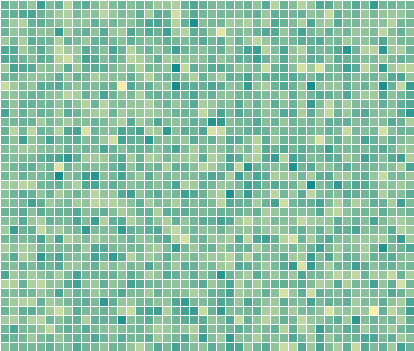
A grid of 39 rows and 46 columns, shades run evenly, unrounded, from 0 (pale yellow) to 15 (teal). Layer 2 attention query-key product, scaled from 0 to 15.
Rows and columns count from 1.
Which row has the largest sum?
10
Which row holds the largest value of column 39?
6
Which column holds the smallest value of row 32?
45
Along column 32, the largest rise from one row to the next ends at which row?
34
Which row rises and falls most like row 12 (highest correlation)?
13
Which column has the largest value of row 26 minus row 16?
36
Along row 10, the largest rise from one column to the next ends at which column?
15
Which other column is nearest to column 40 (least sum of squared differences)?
38
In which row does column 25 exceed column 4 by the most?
31
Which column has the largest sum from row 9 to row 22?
28
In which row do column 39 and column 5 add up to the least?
32
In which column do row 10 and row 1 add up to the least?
14
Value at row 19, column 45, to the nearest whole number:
5
